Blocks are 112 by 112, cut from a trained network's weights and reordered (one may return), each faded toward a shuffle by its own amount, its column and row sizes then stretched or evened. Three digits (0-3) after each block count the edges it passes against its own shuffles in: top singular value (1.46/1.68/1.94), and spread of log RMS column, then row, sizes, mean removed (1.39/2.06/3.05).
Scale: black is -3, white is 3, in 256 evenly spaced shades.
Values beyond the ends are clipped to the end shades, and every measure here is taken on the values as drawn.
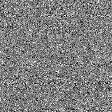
0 0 2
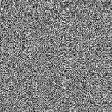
3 1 0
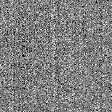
1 1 1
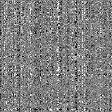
3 3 2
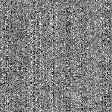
2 2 0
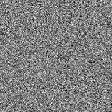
2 0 1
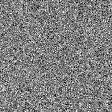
2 0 0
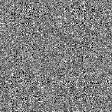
1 2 2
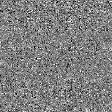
1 1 2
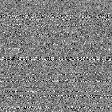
3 0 3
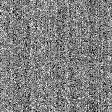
2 0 0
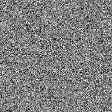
1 1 1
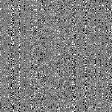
1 3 2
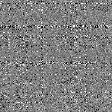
1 2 3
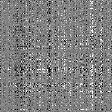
3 3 3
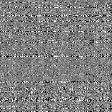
2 0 3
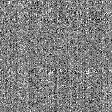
2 0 2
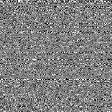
3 0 3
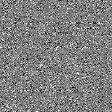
0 2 2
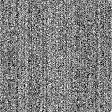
3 0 0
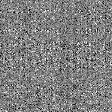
1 0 2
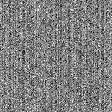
3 0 0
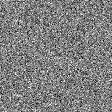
0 0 0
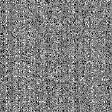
2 2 2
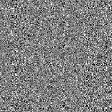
3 2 1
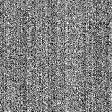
3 0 1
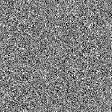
1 2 1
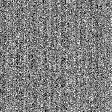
2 1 0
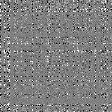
2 3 3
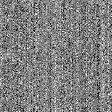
2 2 0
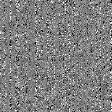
0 3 0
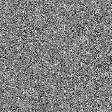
0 2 0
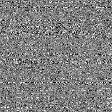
2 0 3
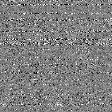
0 1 3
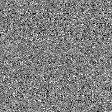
1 0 2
